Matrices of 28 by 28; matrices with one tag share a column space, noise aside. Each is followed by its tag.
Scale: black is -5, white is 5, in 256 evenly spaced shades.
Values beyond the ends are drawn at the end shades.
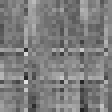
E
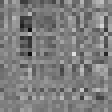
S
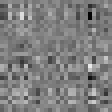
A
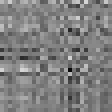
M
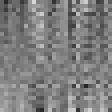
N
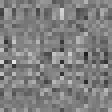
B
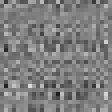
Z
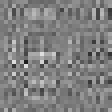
B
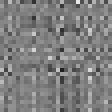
M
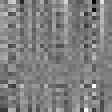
N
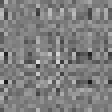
B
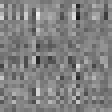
A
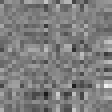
Z
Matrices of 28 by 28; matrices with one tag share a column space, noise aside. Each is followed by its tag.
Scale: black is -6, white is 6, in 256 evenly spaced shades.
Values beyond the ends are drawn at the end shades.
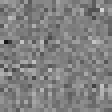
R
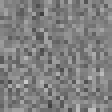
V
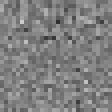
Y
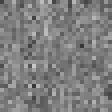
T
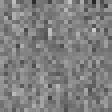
T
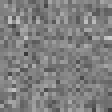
Y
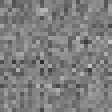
R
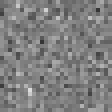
R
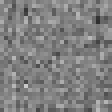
Y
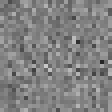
R
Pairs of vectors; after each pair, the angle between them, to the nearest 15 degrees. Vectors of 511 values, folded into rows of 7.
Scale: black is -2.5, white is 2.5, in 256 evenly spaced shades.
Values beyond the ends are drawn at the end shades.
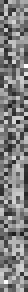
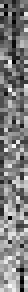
120 degrees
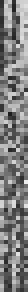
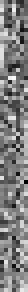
135 degrees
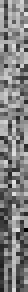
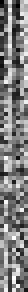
90 degrees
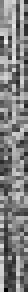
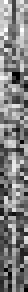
75 degrees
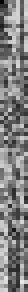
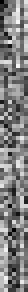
30 degrees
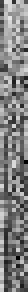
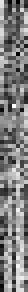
105 degrees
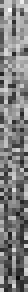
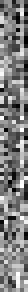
120 degrees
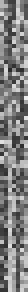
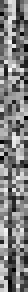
165 degrees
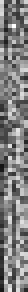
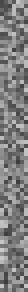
105 degrees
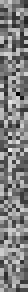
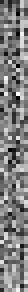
135 degrees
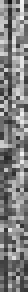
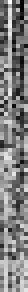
165 degrees
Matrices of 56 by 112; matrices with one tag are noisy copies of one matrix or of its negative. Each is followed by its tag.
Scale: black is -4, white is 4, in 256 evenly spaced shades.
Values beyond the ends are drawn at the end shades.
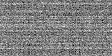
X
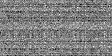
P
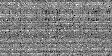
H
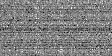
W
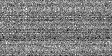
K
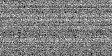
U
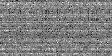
H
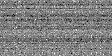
U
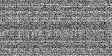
P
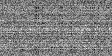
W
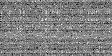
H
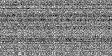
U
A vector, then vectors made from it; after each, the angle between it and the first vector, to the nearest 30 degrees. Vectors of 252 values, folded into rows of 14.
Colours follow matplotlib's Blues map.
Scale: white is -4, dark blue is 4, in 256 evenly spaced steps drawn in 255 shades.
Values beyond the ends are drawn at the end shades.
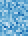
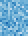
150 degrees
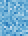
150 degrees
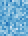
120 degrees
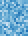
30 degrees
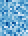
150 degrees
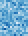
150 degrees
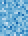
30 degrees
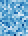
150 degrees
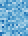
90 degrees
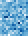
90 degrees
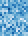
60 degrees
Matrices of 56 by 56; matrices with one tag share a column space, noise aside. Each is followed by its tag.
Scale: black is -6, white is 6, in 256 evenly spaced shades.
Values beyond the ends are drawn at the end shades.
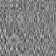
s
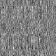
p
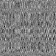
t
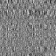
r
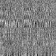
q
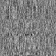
p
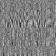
q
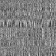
q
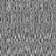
s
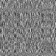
t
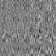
s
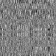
r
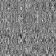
s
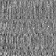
p
